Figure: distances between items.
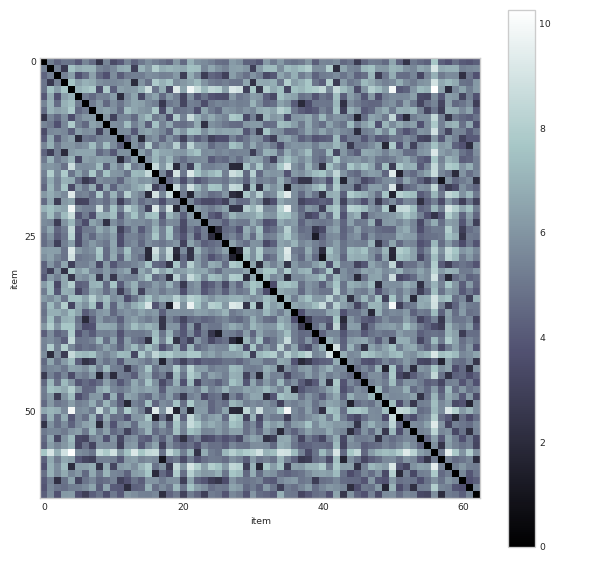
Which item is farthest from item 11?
42
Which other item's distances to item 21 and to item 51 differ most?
16
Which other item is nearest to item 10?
45
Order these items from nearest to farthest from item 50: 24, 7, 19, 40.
19, 40, 24, 7
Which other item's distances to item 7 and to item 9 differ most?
23
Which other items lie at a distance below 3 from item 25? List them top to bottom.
24, 39, 60
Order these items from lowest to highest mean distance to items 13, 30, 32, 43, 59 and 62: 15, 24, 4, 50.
24, 15, 50, 4
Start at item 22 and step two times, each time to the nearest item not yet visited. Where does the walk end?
38
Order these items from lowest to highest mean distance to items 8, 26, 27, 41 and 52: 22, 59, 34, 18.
18, 59, 22, 34
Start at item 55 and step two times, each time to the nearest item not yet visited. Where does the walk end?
17
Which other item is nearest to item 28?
40
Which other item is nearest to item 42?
1
